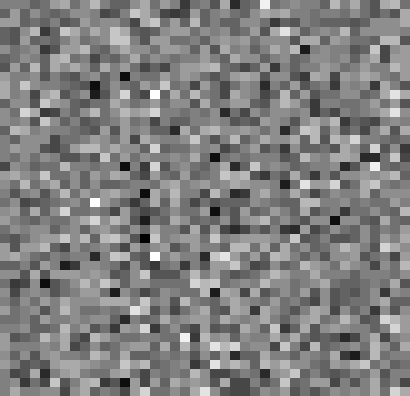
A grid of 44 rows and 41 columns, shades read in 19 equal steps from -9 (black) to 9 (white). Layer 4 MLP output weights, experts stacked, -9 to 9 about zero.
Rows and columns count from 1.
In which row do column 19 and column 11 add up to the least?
2
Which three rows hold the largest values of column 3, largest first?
13, 10, 21
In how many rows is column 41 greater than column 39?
20
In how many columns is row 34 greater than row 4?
16
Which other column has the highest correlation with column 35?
36
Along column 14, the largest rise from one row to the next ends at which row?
35
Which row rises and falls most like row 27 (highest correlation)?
22
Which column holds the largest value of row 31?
15
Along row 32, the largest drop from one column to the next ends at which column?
5
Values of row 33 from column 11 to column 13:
-1 -7 1
